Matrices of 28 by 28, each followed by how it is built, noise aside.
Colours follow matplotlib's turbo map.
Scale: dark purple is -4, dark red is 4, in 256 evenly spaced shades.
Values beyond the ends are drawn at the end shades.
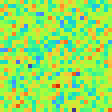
Hankel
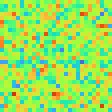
repeating columns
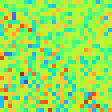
lower triangular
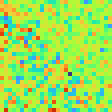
lower triangular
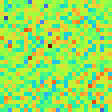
Hankel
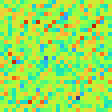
Hankel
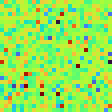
sparse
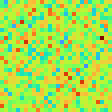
Hankel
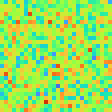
repeating columns
